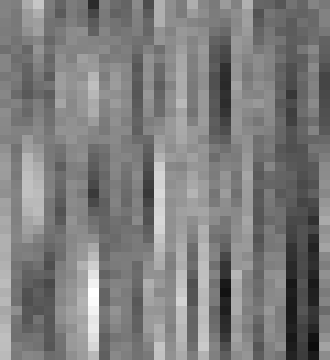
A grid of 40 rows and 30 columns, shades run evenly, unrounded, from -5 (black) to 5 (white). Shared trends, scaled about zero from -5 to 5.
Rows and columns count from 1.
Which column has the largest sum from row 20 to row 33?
15
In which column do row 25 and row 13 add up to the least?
27
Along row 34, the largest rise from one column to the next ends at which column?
22
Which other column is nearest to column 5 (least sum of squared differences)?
13
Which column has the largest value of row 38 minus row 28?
9
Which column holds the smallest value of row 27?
29
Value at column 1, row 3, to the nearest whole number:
0
